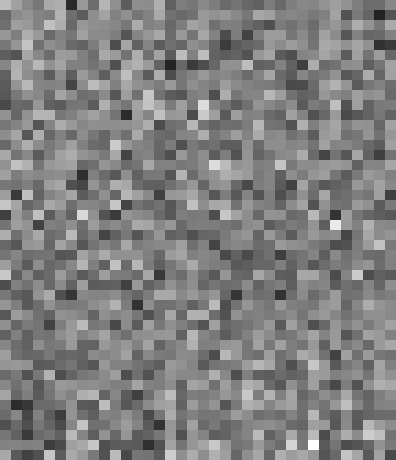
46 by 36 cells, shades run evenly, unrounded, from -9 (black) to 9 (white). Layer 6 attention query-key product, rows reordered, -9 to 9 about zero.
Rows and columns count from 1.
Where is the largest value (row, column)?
45, 29
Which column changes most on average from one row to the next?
11
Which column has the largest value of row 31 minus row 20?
20
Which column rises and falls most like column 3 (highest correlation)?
6
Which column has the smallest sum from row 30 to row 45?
3
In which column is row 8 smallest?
16
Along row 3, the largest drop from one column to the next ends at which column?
7
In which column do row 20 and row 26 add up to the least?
26
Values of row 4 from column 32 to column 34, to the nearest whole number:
-3 0 -2
